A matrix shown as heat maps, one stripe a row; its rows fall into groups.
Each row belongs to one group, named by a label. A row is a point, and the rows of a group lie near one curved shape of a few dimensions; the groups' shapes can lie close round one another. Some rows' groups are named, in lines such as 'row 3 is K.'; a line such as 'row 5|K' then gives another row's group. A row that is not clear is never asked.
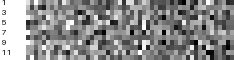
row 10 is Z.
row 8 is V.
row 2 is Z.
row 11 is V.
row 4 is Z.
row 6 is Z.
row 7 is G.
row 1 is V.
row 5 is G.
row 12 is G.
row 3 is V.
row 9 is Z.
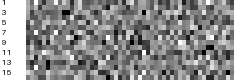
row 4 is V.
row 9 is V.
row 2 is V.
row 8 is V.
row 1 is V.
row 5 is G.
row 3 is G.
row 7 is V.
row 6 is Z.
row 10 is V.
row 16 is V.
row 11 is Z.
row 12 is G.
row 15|Z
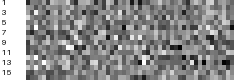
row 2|G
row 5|V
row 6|V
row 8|V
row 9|G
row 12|V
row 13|Z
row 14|V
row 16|Z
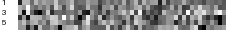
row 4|G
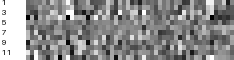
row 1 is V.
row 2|V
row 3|G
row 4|G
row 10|V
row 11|V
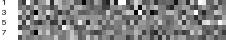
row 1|V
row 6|G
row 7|Z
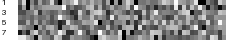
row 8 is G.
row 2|G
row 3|Z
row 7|V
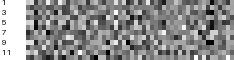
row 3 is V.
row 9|V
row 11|V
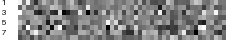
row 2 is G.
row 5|V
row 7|Z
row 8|V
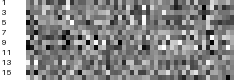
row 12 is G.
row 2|Z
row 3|Z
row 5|G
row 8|G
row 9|G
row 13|V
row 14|V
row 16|V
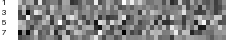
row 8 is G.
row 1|V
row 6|V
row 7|V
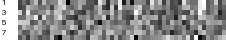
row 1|V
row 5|V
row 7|V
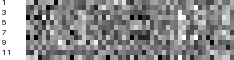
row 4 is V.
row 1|V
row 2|Z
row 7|V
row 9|G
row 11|Z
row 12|V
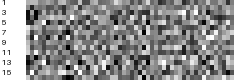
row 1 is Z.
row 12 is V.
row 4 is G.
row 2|G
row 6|Z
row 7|G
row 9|Z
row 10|G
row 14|G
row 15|G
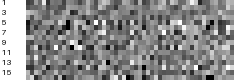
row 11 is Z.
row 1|Z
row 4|Z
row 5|G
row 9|G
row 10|V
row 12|Z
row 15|Z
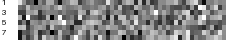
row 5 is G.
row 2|V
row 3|Z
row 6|V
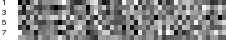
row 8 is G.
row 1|G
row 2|G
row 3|G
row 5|G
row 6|V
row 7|G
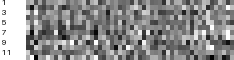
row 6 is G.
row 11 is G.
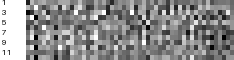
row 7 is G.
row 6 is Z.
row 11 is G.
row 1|G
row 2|V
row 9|G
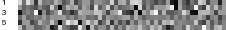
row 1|V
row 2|G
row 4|G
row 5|G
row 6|G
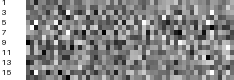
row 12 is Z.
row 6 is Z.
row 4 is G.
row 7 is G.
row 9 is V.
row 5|V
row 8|Z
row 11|Z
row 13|V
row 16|G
